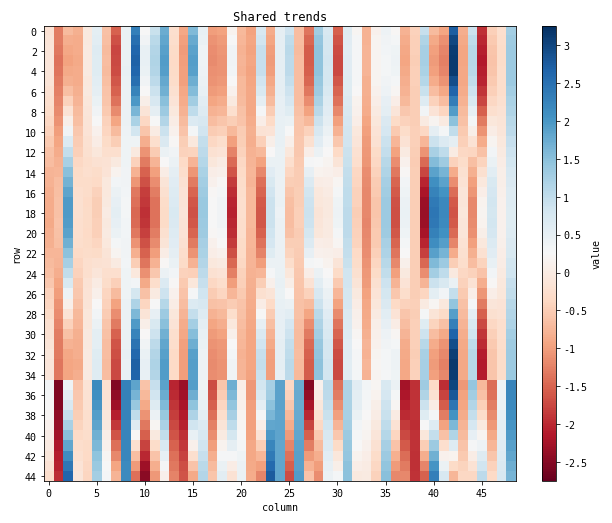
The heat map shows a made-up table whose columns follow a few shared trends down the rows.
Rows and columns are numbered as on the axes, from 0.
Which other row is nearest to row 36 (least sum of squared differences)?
35
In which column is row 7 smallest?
45
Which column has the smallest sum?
1
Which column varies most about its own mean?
42
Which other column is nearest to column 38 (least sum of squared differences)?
14
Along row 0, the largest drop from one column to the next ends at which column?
43
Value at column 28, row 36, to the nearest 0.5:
0
